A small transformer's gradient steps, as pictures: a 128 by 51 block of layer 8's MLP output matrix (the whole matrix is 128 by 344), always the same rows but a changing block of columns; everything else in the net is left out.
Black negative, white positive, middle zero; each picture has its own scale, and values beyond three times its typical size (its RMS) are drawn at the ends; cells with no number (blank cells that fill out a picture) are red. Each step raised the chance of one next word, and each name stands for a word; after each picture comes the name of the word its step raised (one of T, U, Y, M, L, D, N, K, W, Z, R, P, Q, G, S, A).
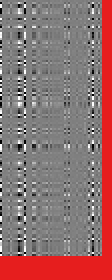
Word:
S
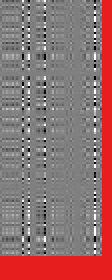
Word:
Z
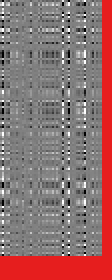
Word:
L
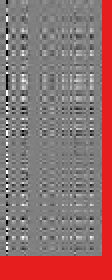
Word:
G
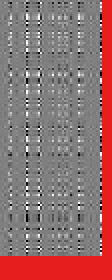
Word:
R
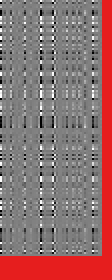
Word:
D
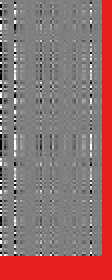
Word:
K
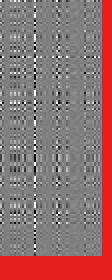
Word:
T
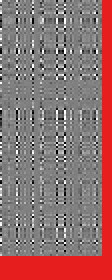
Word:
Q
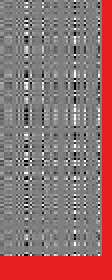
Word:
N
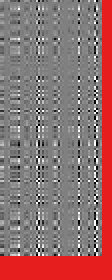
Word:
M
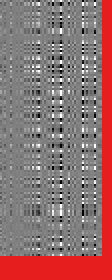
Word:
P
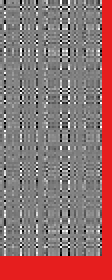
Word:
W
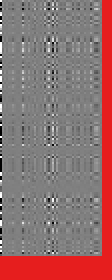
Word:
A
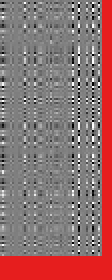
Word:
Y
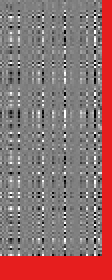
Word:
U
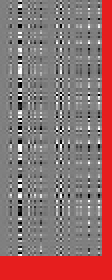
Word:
S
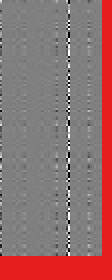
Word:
M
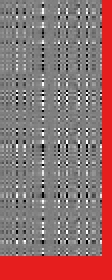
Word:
S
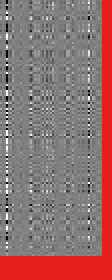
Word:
G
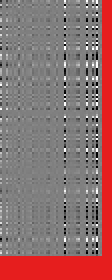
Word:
Z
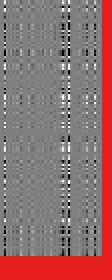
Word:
W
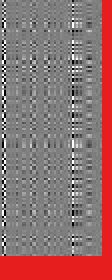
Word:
P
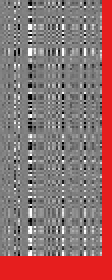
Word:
W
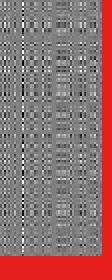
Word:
P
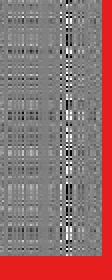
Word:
Q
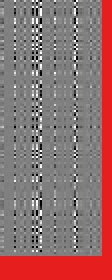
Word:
D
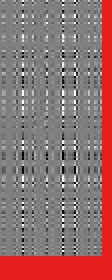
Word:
T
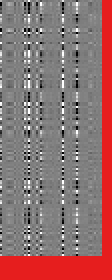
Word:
L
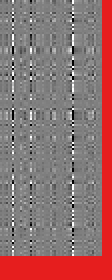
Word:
Q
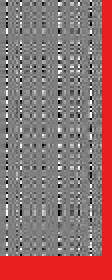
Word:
P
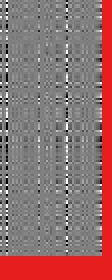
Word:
Y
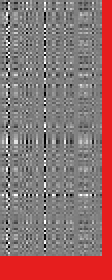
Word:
R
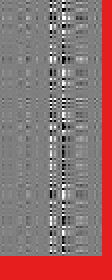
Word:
Y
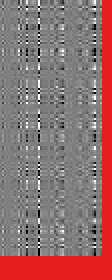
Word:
W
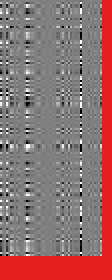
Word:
S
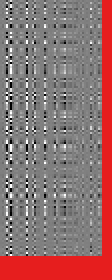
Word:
S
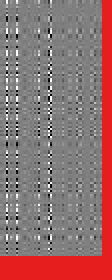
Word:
G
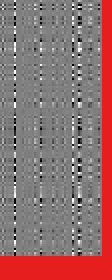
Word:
A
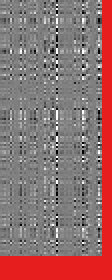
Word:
Q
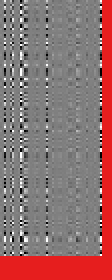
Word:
Z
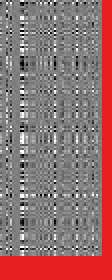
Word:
R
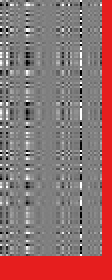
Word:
L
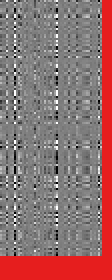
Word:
T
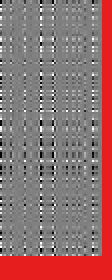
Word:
M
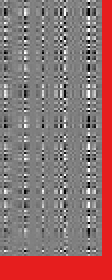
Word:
D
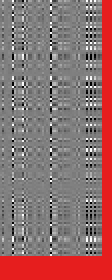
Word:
Z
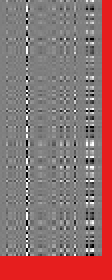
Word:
M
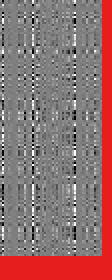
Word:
Q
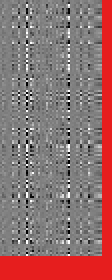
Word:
S
